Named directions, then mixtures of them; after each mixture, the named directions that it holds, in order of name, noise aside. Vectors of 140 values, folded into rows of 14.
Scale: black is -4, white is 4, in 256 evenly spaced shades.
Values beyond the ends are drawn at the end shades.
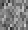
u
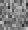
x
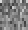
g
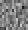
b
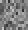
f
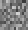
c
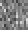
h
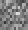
c, x.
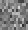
b, c, x.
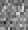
c, u.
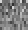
g.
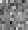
c, f, g.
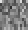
g.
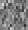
u.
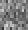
f.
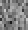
f, h, x.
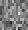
c, f, x.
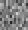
c, h, x.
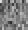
f, g.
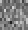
f, g, h.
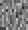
b.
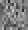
f.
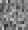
f.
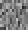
b.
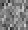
u.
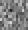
f, h, x.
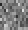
f, g, h.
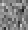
b, g, u.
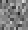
c, f.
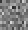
b, c, g.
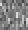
c, h.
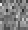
g, h.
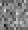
h, u.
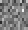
g, u.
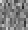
b, g, u.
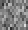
u.
